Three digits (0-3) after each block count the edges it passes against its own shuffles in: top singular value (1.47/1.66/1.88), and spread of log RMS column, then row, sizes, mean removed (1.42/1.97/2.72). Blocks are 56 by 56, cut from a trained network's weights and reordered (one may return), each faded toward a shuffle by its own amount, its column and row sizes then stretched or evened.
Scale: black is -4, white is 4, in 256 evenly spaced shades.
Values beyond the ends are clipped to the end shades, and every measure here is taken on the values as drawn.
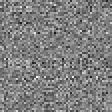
3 0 2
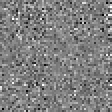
0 2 2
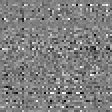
1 1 3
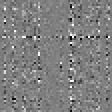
2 3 1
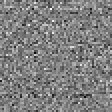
2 0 2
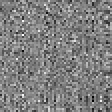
3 2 1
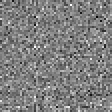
1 1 0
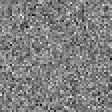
1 0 0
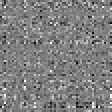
2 2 3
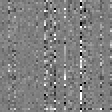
3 3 0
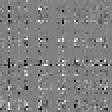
1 3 3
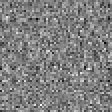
2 0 2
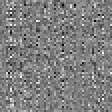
2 3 0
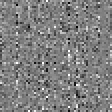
1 3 1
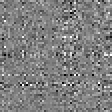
2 2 2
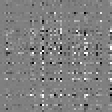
2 3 3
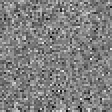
0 0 1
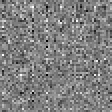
3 2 1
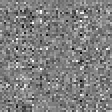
2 2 2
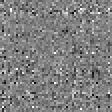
0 2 2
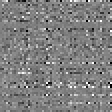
3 2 3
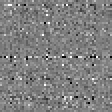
1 1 2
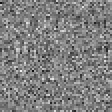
1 0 1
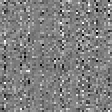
2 3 1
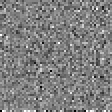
1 1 1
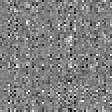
2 3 2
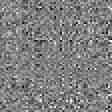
3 2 2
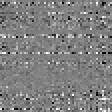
2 2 3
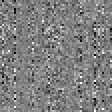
1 3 0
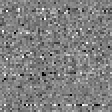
0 0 2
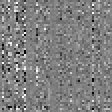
2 3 1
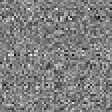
3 0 2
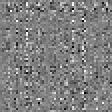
2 3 2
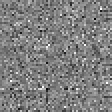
0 2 0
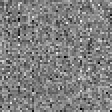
1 2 0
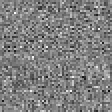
2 1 2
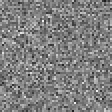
1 0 0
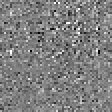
1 2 2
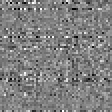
2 1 3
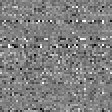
0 1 3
